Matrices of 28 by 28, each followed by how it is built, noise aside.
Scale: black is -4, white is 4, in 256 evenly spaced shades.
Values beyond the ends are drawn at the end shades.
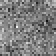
smooth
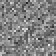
Hankel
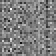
repeating rows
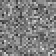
repeating rows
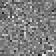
block diagonal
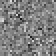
block diagonal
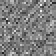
Hankel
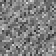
Hankel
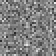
repeating rows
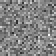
repeating rows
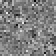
block diagonal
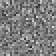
repeating rows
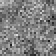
smooth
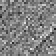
Hankel
